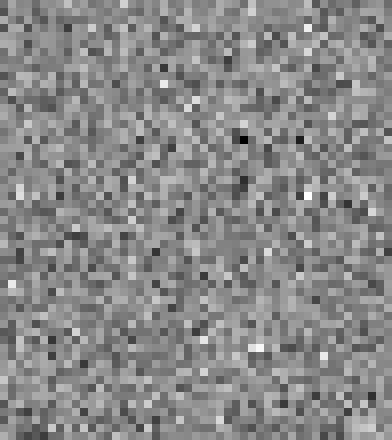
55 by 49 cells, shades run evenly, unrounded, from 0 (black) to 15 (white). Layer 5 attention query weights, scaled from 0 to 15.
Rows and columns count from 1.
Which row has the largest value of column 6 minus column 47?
50
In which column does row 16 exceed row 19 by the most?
22
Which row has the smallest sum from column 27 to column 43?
54
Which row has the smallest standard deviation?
40
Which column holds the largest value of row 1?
16
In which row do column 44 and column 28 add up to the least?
11
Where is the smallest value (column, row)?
31, 18
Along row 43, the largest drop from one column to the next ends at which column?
7
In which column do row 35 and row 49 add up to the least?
23
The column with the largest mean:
28
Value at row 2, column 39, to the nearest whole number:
10
